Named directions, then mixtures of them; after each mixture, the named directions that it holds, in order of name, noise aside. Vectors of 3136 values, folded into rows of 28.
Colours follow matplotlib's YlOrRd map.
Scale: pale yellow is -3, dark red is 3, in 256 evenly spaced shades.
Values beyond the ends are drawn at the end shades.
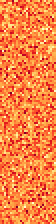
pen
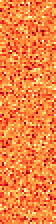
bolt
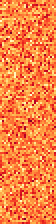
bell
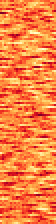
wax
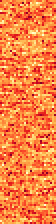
bolt, wax.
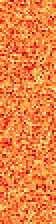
bolt, pen.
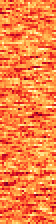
bolt, wax.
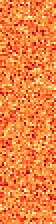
bolt.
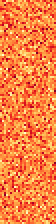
bell, pen.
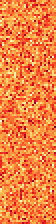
bell.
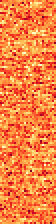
bolt, wax.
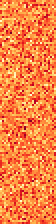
bell.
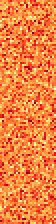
bell, bolt.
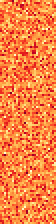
bolt, pen.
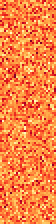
bell, pen.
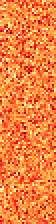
bell, pen.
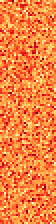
bolt, pen.
